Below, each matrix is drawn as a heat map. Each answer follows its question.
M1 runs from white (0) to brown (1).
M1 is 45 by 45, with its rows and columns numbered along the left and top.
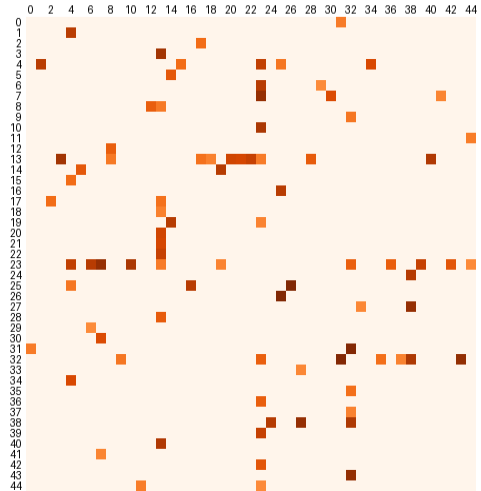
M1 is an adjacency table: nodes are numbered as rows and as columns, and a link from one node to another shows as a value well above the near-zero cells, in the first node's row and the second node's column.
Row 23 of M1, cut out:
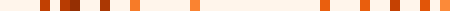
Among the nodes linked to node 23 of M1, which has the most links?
node 13
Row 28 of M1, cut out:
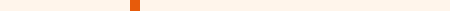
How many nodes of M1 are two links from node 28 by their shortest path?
9
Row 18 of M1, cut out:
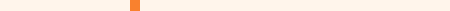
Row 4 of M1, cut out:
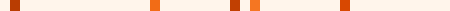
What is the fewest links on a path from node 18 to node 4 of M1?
3
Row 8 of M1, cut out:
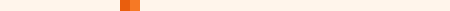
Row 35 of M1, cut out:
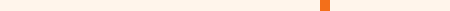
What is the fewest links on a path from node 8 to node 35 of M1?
4
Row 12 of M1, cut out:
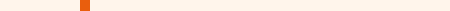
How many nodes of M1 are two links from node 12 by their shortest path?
1
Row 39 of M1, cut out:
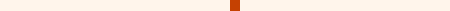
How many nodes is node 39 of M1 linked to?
1
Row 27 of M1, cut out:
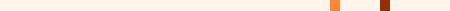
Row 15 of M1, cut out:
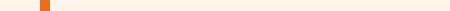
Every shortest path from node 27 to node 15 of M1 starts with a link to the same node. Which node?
node 38
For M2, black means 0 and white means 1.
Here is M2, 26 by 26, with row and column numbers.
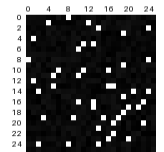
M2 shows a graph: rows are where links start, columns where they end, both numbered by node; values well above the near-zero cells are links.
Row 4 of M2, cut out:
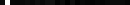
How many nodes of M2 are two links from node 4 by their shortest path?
1
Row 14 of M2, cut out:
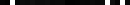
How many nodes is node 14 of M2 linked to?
3
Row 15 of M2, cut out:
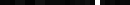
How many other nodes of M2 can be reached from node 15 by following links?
4
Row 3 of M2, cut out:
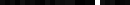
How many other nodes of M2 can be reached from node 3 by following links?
4
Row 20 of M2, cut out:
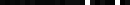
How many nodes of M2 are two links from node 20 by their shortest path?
3
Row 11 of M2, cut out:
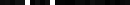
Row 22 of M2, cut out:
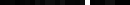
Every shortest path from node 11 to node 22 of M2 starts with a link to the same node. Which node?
node 5
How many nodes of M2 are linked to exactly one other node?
10
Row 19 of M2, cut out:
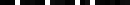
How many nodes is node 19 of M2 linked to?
4
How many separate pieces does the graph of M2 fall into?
6
